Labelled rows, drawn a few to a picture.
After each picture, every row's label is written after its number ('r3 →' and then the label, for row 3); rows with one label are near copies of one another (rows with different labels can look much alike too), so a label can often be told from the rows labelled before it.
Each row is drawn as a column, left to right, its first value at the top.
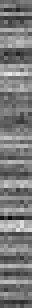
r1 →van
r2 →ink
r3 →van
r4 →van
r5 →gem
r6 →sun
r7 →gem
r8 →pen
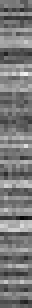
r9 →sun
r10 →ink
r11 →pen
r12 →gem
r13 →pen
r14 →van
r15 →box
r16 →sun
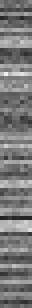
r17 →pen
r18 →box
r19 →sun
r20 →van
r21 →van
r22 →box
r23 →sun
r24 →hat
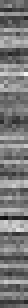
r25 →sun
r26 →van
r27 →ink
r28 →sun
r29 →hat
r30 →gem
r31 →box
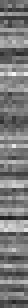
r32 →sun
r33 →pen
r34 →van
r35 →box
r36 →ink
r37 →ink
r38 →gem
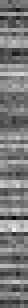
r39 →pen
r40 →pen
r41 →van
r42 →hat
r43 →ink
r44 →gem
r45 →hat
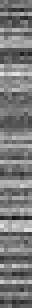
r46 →van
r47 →hat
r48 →box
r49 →van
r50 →van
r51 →ink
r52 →pen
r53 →hat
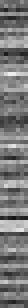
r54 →hat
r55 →ink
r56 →box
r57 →box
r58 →gem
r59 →hat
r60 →sun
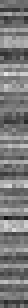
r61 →ink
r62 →sun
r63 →sun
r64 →gem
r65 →sun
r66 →box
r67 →sun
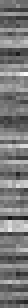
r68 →hat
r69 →hat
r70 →hat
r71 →hat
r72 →ink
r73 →box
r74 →box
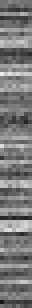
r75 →box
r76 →pen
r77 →gem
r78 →sun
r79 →gem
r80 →hat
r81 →sun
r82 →sun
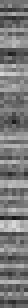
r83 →van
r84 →gem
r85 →ink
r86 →sun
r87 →hat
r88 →pen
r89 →ink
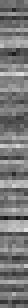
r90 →box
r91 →box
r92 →hat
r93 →ink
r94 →box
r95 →box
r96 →pen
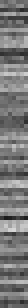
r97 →ink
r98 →van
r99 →pen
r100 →hat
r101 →ink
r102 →ink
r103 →sun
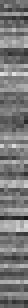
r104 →box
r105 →van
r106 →ink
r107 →box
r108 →hat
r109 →pen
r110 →sun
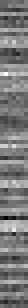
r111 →box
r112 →box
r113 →van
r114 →hat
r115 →ink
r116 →van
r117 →pen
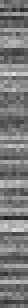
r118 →ink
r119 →van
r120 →box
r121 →gem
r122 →hat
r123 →gem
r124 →van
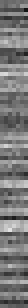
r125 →box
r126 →box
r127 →pen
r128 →van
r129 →sun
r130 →ink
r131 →ink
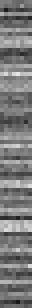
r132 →sun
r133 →gem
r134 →hat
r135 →box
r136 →box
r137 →ink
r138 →sun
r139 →pen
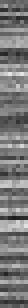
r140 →ink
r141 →ink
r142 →box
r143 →van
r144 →sun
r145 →box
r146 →sun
